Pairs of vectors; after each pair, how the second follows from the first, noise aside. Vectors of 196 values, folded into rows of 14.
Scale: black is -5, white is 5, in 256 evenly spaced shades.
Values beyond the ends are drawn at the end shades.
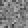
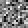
wrapped around, scaled up.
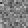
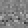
reversed, negated, partly zeroed.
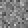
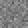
reversed, negated, shrunk.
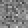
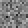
sign-scrambled.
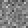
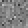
reversed, negated, partly zeroed.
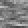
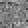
reversed, negated, partly zeroed.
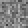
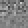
reversed, negated, partly zeroed.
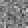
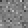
reversed, negated, partly zeroed.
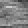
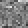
sign-scrambled.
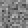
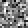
wrapped around, scaled up.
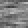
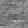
reversed, negated, shrunk.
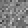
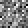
reversed, scaled up.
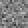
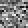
reversed, scaled up.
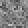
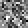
reversed, scaled up.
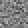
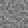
reversed, negated, shrunk.
